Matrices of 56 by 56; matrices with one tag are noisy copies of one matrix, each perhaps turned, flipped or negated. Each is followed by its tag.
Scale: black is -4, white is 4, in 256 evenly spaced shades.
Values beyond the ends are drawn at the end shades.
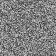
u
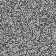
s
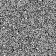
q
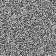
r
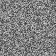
u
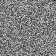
r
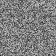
q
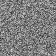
r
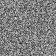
u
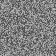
u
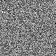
u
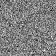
s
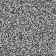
u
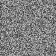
u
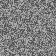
q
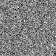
s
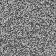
u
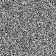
r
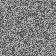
s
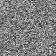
q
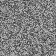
s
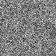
q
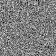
r
